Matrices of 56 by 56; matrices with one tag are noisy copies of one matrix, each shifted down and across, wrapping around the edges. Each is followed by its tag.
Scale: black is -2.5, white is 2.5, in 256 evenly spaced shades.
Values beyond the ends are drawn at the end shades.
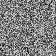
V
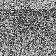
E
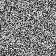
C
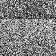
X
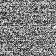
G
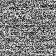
G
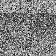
E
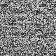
G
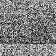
X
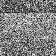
X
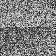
E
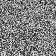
C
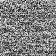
G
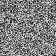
C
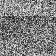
E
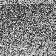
E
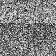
E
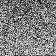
E
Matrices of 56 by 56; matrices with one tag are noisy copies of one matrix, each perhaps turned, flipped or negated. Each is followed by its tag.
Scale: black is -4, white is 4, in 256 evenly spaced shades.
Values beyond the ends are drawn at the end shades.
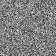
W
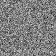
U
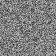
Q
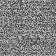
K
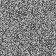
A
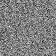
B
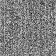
K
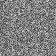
U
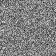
B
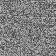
A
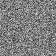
U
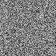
U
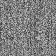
K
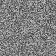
W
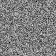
U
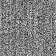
K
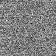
A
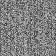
K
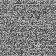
K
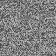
A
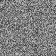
B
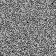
B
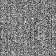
K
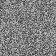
B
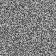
Q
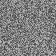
U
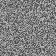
U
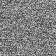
A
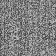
K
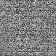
K
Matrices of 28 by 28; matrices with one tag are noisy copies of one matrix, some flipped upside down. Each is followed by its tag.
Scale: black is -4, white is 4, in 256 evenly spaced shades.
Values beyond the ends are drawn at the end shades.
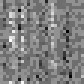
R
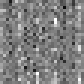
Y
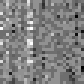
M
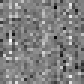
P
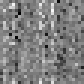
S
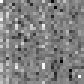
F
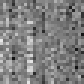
M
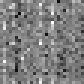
S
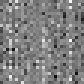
P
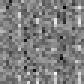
Y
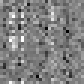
R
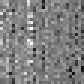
M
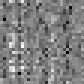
R
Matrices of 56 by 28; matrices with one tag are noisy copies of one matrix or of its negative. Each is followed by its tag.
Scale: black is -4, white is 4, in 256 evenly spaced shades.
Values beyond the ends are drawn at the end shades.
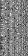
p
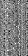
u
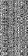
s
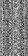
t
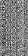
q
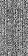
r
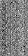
q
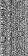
p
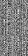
r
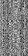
t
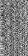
p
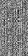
r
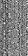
u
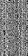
u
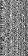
p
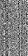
u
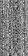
t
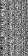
p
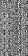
u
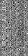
q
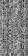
t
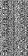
s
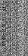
q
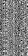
s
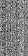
q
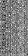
q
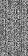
r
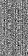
r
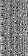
p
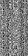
t
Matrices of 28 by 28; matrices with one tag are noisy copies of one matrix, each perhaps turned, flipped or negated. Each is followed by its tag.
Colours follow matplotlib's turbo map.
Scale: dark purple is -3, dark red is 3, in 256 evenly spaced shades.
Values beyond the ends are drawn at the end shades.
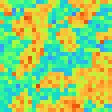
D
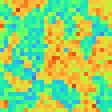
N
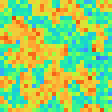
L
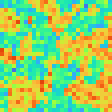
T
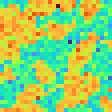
D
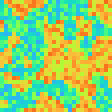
N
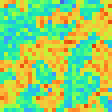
D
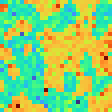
N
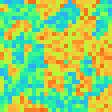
N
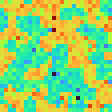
L
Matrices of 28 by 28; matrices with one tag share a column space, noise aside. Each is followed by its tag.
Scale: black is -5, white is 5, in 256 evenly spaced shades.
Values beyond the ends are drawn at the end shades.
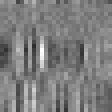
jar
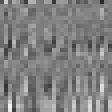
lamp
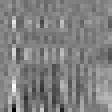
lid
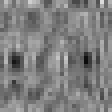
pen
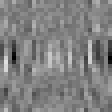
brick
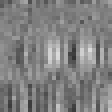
jar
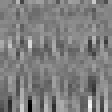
lamp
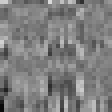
lamp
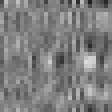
pen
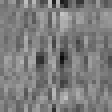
pen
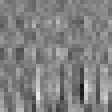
lid
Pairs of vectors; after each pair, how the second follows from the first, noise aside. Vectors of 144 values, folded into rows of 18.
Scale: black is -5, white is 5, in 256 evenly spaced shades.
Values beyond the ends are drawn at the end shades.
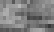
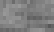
shrunk.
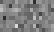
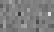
reversed, negated, partly zeroed.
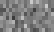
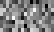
negated, scaled up.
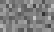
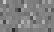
wrapped around, partly zeroed.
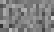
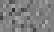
wrapped around, partly zeroed.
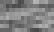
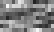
negated, scaled up.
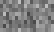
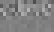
reversed, negated, partly zeroed.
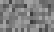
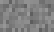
shrunk.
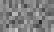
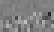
wrapped around, partly zeroed.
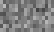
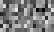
scaled up.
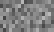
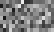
scaled up.
